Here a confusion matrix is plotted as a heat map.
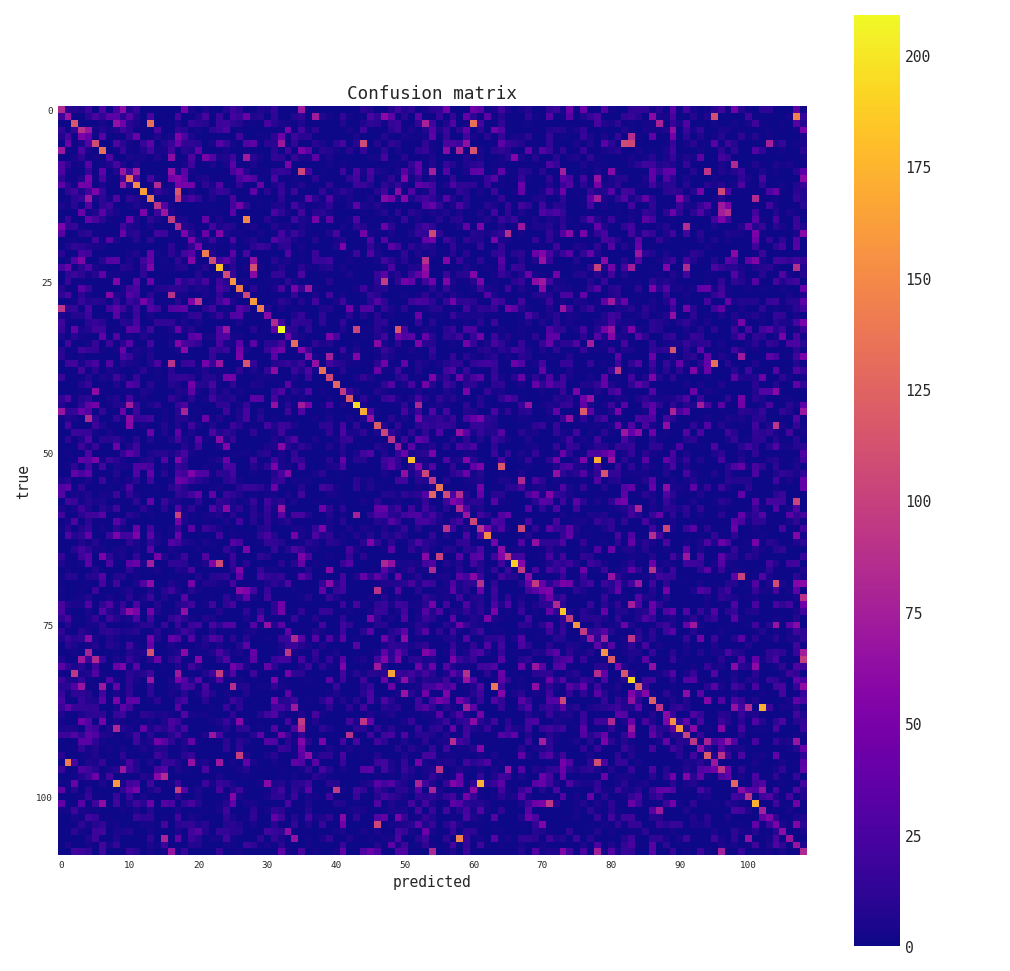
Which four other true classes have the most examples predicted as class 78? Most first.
51, 95, 23, 82
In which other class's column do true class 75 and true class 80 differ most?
108
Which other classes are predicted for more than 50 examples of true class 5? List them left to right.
32, 44, 59, 82, 83, 103
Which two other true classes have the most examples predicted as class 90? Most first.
13, 37
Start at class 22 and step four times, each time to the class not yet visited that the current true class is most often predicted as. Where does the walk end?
17
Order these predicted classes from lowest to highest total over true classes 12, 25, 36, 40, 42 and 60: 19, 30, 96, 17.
30, 19, 96, 17
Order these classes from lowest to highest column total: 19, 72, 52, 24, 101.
72, 24, 19, 52, 101
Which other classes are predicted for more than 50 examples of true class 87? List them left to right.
34, 59, 98, 100, 102
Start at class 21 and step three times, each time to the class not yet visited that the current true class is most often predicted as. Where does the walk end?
69
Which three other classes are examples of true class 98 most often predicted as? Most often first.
61, 8, 52
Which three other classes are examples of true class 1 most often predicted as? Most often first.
107, 95, 37
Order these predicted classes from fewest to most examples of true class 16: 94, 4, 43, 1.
94, 1, 43, 4
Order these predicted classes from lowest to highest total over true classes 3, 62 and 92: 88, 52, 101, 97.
52, 101, 88, 97
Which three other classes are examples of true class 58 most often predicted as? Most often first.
84, 32, 24
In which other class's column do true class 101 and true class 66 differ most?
23
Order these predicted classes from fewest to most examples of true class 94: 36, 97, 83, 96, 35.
83, 97, 35, 36, 96
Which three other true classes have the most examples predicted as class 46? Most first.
104, 70, 81
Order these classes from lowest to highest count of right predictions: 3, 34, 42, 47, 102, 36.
36, 102, 3, 47, 42, 34
